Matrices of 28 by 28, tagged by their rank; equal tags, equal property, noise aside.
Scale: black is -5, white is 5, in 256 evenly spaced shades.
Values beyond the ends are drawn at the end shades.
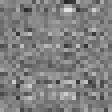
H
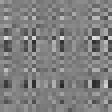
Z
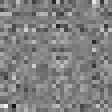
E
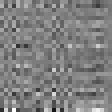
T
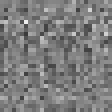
H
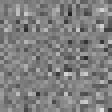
E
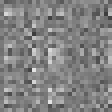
H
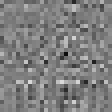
E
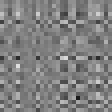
Z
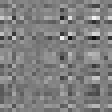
Z
